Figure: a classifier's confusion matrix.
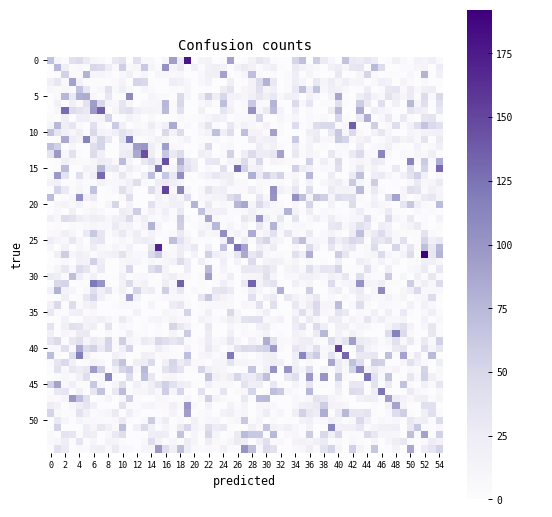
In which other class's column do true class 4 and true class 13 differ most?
46
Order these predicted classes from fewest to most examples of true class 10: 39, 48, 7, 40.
48, 7, 39, 40
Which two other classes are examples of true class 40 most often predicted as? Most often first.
31, 4
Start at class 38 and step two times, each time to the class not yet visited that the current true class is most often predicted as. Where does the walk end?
19
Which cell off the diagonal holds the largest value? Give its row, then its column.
27, 52
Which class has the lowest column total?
20
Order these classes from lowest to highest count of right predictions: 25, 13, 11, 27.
27, 25, 11, 13
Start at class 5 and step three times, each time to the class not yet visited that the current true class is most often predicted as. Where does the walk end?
24
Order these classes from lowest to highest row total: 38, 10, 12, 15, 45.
38, 12, 45, 10, 15
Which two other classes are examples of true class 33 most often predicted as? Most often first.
11, 22
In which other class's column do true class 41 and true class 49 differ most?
25
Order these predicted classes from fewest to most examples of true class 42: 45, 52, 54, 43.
52, 54, 43, 45
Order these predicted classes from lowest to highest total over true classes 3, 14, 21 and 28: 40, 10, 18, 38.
38, 40, 10, 18
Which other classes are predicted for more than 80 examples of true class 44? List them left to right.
8, 36, 38
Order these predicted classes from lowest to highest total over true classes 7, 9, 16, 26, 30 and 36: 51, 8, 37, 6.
8, 37, 51, 6
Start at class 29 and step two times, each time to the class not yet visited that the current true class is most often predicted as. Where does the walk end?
18
